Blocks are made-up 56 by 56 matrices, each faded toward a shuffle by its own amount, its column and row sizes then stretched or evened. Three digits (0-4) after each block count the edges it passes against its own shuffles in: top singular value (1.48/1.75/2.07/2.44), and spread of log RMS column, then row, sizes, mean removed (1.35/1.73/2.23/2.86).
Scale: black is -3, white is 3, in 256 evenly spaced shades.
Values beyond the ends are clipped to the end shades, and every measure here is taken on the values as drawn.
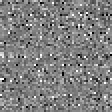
0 0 3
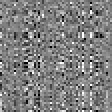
4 4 2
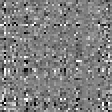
3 4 3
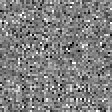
2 0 2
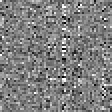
1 3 1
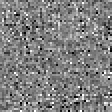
1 1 2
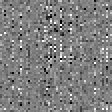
2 4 1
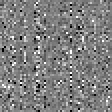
2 4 2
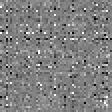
2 3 2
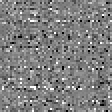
1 2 3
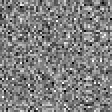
3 0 1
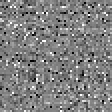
2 0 2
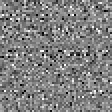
1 0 3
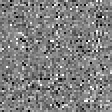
2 1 2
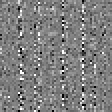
2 4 0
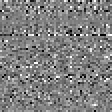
2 1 4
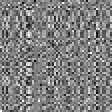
4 4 0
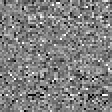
2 0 2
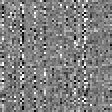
3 4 0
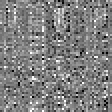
3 4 1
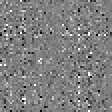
0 3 2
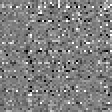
1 2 3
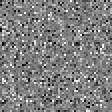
1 0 2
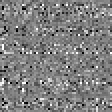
0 2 4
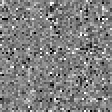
1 2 2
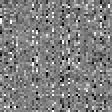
1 4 0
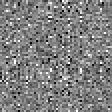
2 3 1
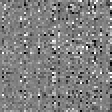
1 4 3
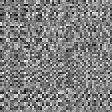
4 2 3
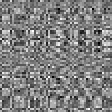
4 1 4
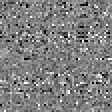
1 0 3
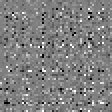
1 3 3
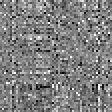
3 2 1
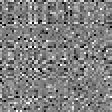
4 1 2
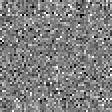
2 0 2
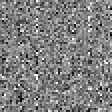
1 3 0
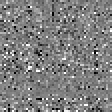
1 2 3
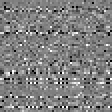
4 0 4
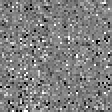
0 2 1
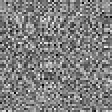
3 1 1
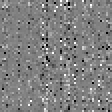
0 4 1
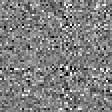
2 2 3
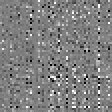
3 4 2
